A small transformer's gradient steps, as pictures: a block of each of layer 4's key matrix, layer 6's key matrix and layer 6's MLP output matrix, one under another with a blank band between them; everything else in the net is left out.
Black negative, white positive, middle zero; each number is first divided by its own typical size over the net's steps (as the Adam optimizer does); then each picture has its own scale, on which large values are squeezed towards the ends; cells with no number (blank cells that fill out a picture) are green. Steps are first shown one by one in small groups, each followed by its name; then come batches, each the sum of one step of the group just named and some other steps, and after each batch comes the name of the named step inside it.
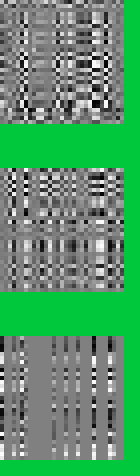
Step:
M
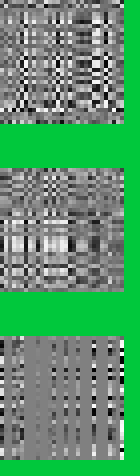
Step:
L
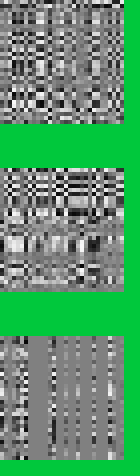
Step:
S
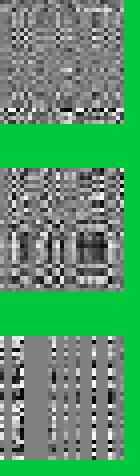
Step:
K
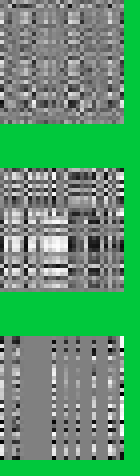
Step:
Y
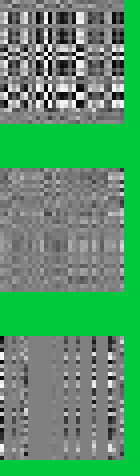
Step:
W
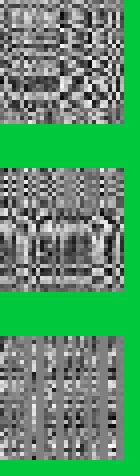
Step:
M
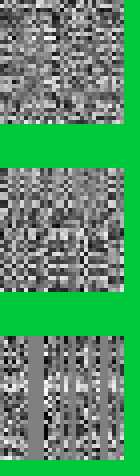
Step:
K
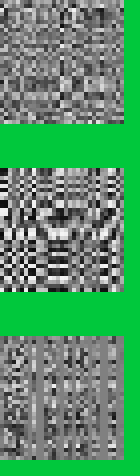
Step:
K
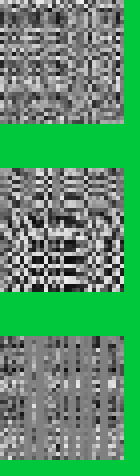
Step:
M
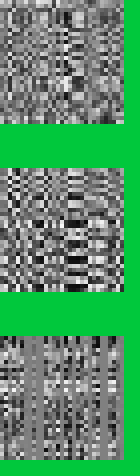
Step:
M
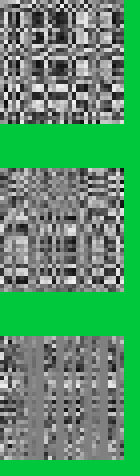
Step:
W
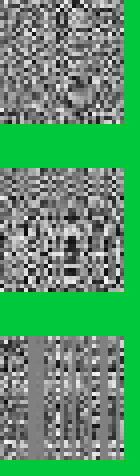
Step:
L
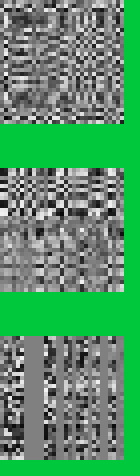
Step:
K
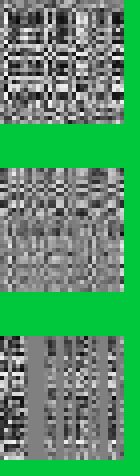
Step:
W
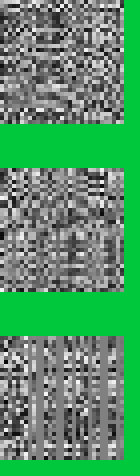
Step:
M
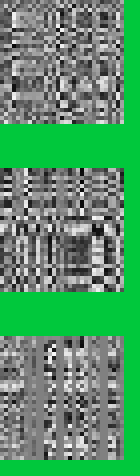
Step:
K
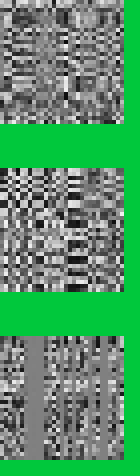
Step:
Y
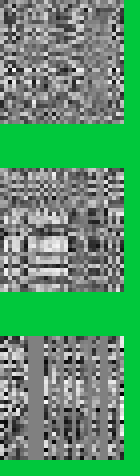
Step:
Y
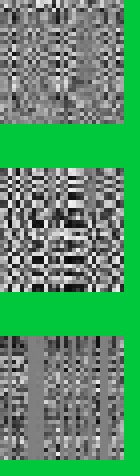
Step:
L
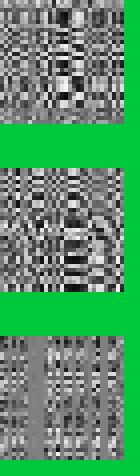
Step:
W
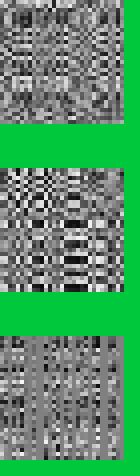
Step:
M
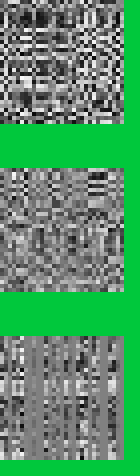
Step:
M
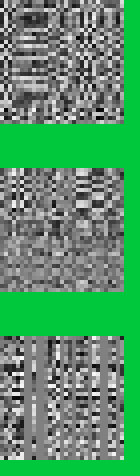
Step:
K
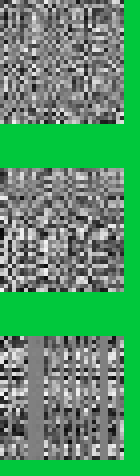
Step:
L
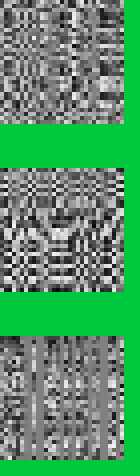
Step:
Y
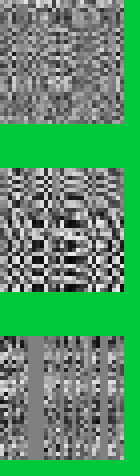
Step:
M
